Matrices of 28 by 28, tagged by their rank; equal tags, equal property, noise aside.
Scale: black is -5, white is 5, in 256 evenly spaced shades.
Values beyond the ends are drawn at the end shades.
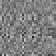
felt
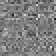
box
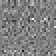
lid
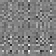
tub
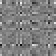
tub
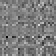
box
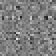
felt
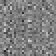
box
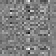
tub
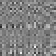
felt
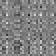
tub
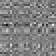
felt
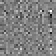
felt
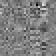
felt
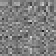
box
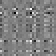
tub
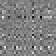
tub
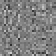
box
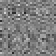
felt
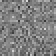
lid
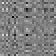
tub
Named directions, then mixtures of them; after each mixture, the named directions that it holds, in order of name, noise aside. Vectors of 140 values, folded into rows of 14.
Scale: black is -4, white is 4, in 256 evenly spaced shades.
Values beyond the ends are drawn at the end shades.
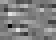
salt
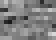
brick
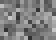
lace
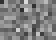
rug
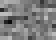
brick.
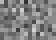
rug.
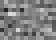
brick, rug, salt.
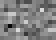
lace, salt.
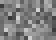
lace.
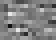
salt.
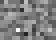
rug, salt.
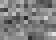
brick, lace.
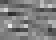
brick, salt.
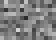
brick, rug, salt.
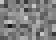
brick, rug, salt.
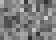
brick, lace, rug.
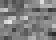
brick.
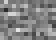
brick, rug, salt.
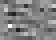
salt.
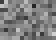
brick, lace, rug.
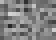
rug, salt.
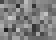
lace, rug.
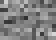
brick, rug.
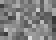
lace.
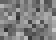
lace.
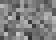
lace.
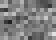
brick, lace.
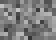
lace.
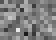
lace, rug, salt.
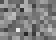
lace, rug, salt.
